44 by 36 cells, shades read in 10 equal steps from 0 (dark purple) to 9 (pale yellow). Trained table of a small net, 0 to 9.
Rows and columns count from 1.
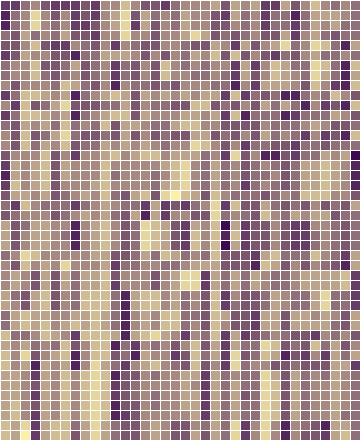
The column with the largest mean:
11
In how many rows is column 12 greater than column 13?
16
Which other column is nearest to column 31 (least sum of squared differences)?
18
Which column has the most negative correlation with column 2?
21
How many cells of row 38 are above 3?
30
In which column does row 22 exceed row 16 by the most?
27
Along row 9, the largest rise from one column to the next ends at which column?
36
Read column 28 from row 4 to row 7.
3 6 2 7
